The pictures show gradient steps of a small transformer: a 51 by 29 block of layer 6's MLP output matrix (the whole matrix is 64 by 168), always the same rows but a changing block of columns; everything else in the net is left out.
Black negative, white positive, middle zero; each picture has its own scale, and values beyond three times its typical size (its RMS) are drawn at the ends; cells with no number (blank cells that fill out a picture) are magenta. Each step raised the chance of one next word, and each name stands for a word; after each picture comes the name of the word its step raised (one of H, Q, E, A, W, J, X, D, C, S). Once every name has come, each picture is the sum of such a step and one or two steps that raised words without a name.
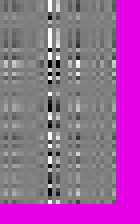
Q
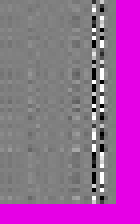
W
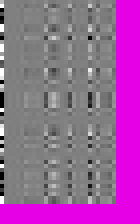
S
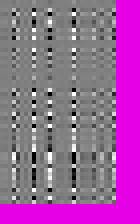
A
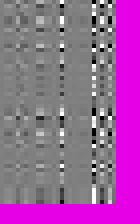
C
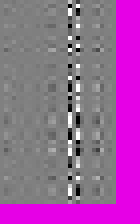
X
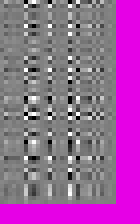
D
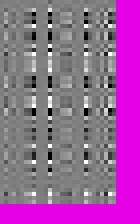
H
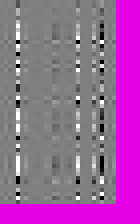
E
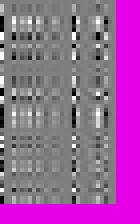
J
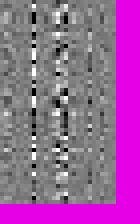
J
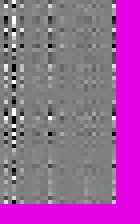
C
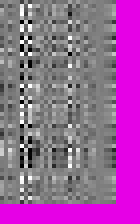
X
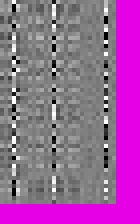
D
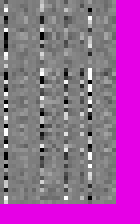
W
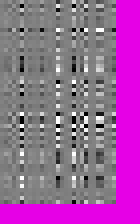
A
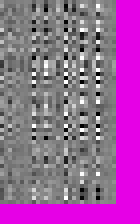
Q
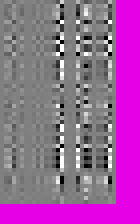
E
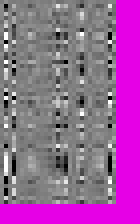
E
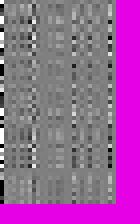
C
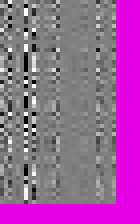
D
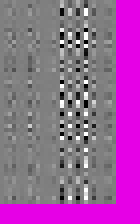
E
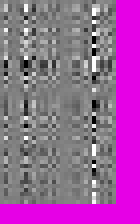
Q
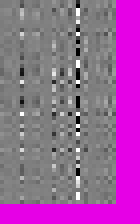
W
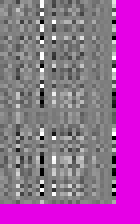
S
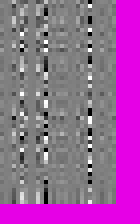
C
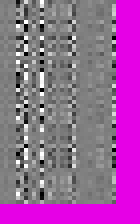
H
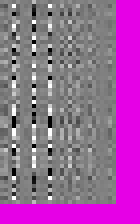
X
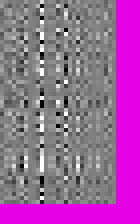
E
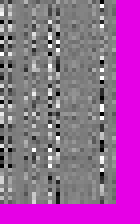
D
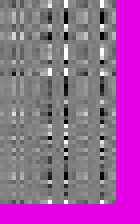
S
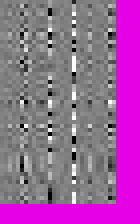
E
